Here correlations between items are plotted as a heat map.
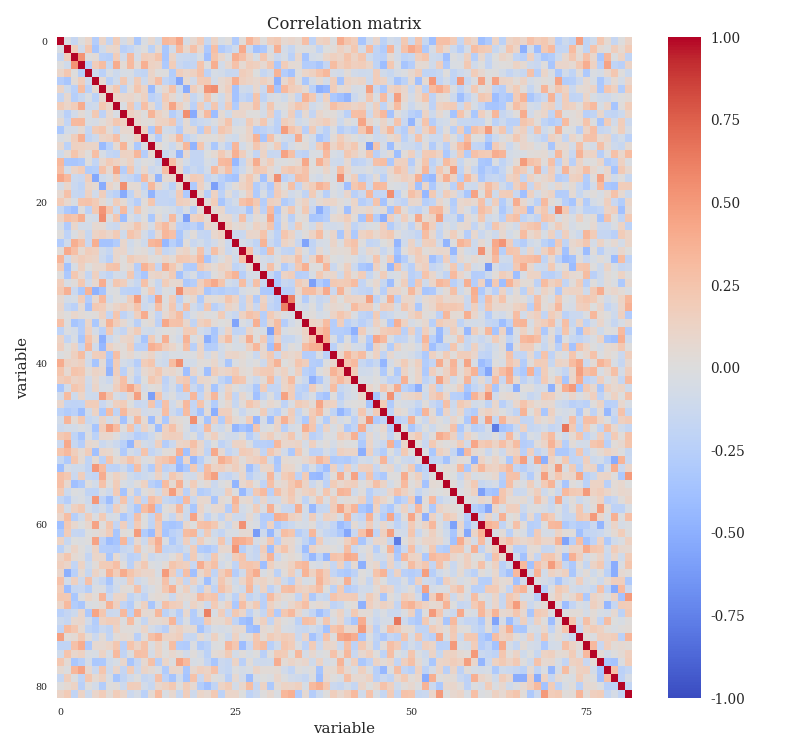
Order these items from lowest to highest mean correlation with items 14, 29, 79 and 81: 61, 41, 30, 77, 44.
77, 30, 61, 44, 41
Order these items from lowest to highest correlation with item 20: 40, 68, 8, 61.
68, 61, 40, 8
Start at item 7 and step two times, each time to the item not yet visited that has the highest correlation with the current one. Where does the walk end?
72
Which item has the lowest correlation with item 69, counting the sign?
52
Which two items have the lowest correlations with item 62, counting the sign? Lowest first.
48, 72
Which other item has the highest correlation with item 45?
37
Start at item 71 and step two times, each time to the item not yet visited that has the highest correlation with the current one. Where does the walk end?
6
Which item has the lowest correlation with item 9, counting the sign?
19
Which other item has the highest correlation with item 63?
25
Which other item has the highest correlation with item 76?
59
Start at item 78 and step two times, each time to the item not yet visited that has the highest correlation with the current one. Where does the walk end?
2
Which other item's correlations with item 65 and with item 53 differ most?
79
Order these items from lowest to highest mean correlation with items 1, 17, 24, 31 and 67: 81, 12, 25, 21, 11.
21, 25, 11, 81, 12
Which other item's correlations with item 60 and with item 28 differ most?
61
